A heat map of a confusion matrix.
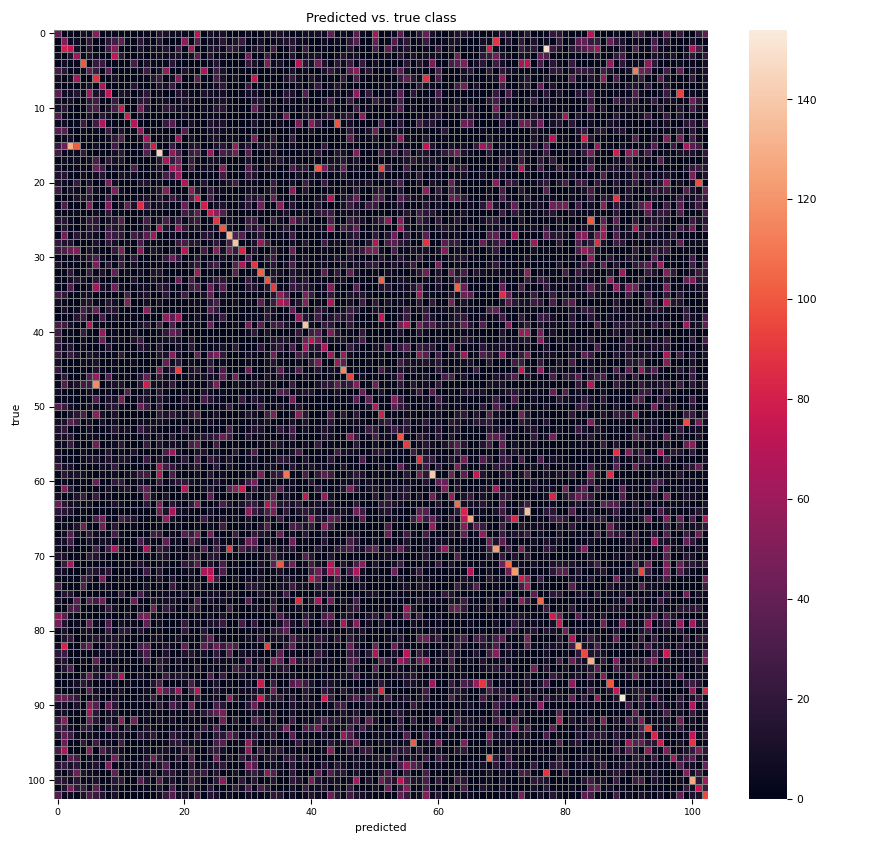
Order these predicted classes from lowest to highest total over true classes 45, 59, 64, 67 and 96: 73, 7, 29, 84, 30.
29, 7, 84, 73, 30
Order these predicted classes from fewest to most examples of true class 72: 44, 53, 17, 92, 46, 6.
17, 6, 46, 53, 44, 92
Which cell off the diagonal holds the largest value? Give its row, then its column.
2, 77
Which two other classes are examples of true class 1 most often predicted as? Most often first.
69, 20
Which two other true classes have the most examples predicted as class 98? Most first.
8, 79
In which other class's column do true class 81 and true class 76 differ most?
38
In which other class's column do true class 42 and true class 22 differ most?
88
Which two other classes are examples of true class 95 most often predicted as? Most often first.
56, 100
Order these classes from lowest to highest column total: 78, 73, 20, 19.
20, 78, 19, 73
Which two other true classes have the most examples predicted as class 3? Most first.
15, 6
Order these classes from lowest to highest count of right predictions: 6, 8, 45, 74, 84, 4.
74, 8, 6, 4, 45, 84
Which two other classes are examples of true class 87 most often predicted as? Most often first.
67, 32
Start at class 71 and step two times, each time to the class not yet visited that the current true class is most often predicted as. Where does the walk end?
70
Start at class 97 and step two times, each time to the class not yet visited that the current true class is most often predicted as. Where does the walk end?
94
